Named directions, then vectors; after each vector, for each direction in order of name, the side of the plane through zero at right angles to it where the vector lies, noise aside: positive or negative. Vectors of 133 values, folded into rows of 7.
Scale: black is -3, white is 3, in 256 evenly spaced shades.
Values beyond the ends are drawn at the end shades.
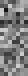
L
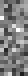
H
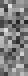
negative, positive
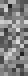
positive, negative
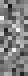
positive, negative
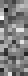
positive, positive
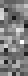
positive, positive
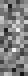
positive, negative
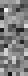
negative, negative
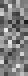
negative, positive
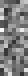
positive, positive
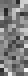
positive, positive
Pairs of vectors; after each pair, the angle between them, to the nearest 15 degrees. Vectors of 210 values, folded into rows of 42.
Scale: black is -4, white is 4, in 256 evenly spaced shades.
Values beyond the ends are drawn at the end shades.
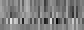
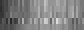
135 degrees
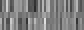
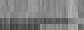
105 degrees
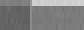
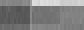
15 degrees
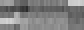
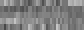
45 degrees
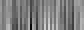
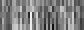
150 degrees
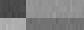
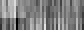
120 degrees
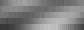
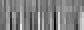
90 degrees
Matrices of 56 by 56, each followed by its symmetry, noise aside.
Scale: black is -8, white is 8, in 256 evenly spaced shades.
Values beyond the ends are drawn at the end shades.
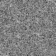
same after a half turn.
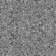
mirrored top to bottom.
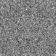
mirrored left to right.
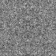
mirrored left to right.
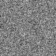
antisymmetric.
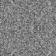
mirrored top to bottom.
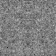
mirrored left to right.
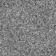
same after a half turn.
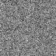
antisymmetric.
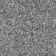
antisymmetric.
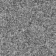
antisymmetric.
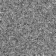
symmetric across the other diagonal.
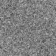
same after a half turn.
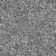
same after a half turn.
